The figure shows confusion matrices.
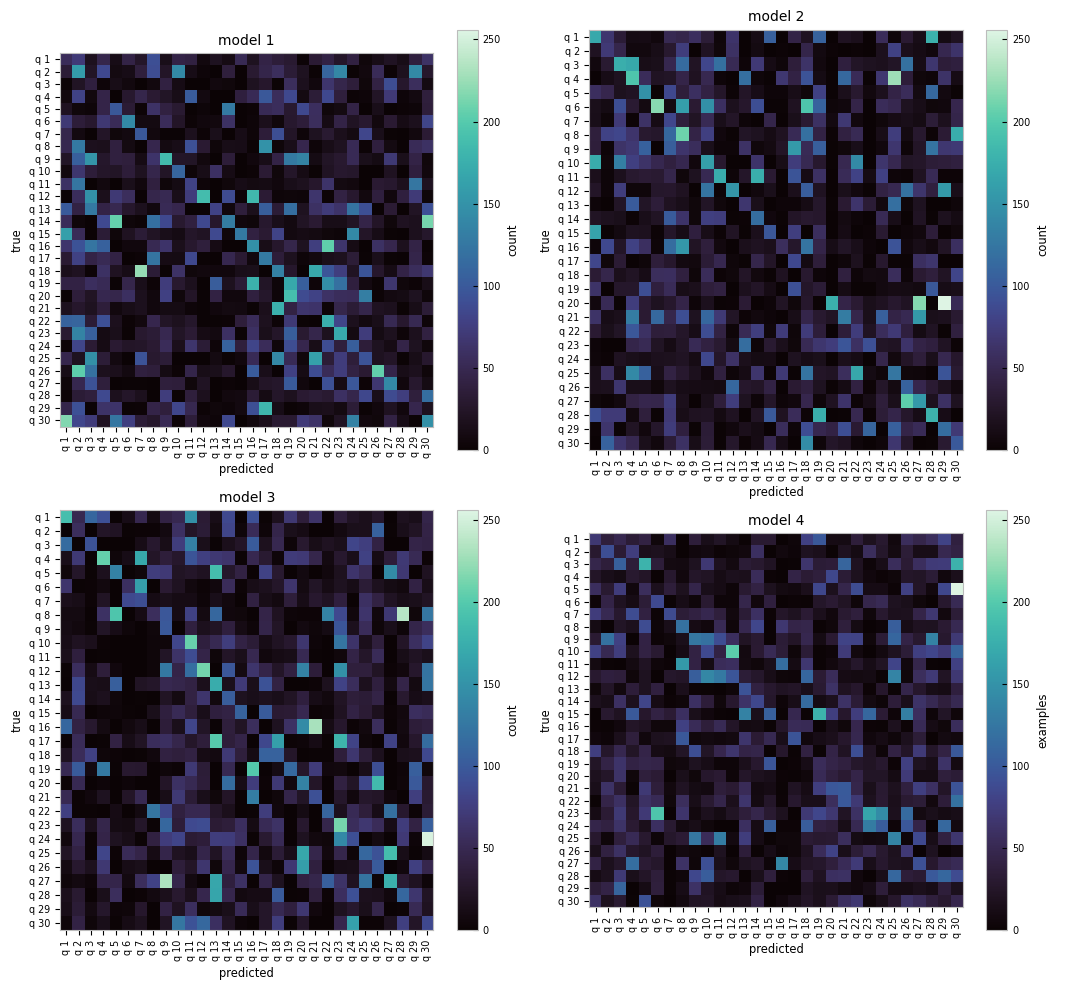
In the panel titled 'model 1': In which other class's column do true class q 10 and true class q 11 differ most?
q 29
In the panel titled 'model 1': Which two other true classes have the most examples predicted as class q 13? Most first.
q 19, q 15
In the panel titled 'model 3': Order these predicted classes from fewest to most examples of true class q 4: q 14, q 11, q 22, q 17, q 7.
q 22, q 17, q 14, q 11, q 7
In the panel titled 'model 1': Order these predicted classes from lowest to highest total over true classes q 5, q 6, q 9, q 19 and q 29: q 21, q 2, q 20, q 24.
q 21, q 24, q 2, q 20
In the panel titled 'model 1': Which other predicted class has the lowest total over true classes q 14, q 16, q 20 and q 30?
q 15
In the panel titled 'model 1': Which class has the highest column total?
q 2
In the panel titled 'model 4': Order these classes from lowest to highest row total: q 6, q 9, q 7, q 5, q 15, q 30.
q 6, q 30, q 7, q 5, q 15, q 9
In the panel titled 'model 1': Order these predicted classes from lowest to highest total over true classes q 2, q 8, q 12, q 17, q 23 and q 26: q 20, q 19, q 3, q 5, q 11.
q 20, q 5, q 19, q 11, q 3
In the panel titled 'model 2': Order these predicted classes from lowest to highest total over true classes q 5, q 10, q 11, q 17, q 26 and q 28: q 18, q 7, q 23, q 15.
q 23, q 18, q 15, q 7
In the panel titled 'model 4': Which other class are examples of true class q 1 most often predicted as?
q 19
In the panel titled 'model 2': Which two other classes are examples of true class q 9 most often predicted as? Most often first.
q 17, q 28
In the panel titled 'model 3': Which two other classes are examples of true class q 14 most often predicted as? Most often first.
q 2, q 12
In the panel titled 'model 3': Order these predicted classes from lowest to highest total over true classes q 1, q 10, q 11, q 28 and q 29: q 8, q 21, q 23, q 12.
q 8, q 21, q 12, q 23
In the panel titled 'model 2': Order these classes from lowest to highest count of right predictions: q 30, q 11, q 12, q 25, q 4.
q 30, q 25, q 12, q 11, q 4
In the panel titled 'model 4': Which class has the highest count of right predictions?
q 23
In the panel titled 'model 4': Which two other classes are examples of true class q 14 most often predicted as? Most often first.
q 18, q 5
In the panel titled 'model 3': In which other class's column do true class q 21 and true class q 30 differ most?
q 24
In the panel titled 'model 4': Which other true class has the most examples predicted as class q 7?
q 1
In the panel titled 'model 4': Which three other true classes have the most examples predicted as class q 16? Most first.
q 27, q 11, q 8
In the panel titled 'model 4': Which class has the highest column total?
q 30
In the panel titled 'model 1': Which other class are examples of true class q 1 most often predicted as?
q 8
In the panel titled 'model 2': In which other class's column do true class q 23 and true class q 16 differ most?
q 8
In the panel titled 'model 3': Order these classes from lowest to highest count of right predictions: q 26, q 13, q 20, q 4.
q 26, q 20, q 13, q 4
